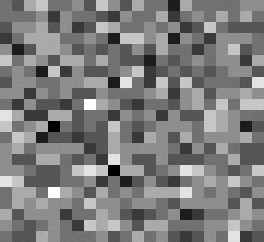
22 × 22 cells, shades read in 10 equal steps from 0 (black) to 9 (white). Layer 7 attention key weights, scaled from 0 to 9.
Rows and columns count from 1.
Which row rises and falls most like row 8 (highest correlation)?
16
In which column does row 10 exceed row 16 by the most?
10
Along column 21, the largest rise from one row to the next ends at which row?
13
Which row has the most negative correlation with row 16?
15
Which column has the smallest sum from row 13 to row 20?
12
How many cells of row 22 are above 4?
7
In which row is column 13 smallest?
6
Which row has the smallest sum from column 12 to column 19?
20
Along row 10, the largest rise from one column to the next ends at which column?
8
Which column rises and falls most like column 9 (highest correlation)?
22
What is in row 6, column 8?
4
